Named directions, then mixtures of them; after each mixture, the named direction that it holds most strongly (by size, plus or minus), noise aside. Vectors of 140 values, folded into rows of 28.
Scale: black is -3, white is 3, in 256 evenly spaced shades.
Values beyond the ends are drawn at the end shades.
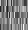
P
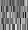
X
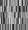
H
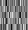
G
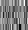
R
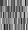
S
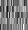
P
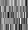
X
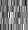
P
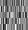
G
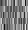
S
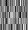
G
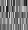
P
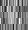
H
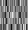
G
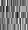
P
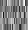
S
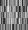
H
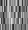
H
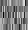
S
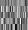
X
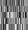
G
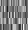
P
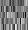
X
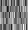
G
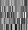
X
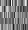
P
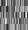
P
